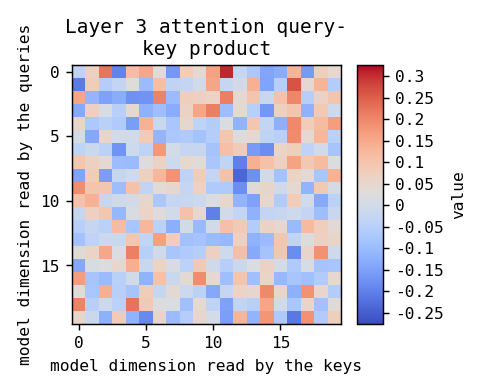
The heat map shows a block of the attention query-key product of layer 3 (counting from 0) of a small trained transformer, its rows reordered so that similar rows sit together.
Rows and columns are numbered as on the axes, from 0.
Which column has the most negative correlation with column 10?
7
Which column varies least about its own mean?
8
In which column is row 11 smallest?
10
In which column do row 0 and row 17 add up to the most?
2
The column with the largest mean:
6
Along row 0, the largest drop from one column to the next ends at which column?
3
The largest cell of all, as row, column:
0, 11
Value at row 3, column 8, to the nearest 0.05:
0.05
